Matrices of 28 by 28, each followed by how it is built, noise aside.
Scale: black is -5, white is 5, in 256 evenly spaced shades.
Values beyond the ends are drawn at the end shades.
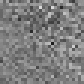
upper triangular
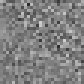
upper triangular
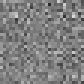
low rank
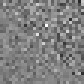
upper triangular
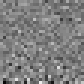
uneven rows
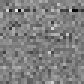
uneven rows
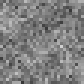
smooth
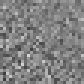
lower triangular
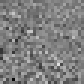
lower triangular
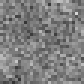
smooth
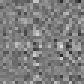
low rank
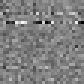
uneven rows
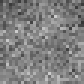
smooth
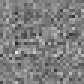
low rank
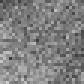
smooth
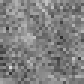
smooth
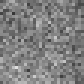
smooth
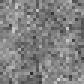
smooth
